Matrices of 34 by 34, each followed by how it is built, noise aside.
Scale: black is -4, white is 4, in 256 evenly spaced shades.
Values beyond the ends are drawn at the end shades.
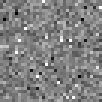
sparse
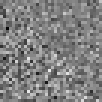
lower triangular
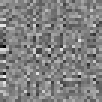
low rank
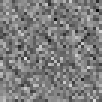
Toeplitz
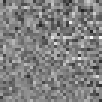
upper triangular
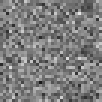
repeating rows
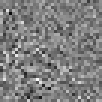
lower triangular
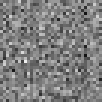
blocks
